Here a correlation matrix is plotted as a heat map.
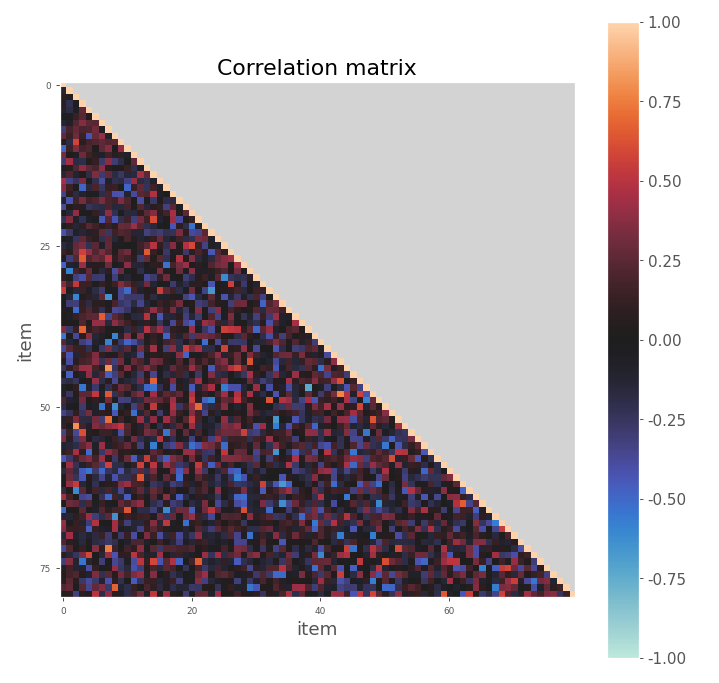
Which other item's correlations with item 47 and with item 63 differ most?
54
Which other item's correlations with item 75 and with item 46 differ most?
43
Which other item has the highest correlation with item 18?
27
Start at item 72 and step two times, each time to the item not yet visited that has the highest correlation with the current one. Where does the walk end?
44
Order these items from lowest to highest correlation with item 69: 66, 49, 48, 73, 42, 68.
73, 48, 66, 42, 49, 68
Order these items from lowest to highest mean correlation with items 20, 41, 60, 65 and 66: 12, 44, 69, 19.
69, 44, 12, 19
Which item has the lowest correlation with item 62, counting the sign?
34
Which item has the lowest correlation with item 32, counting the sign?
23
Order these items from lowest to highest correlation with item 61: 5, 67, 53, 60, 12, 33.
53, 5, 33, 67, 60, 12
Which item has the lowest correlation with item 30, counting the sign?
25
